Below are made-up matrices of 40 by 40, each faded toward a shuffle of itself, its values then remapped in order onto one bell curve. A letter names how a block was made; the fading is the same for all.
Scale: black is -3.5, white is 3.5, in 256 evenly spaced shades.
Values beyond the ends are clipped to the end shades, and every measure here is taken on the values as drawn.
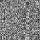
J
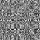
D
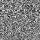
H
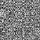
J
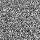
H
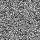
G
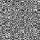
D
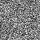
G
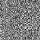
J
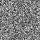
G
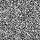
G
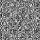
J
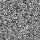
H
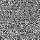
H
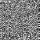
J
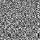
J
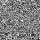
H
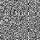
J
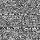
H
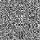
J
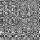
D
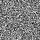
G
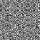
D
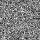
H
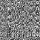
J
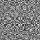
D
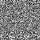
H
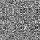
J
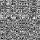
D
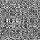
D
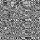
D
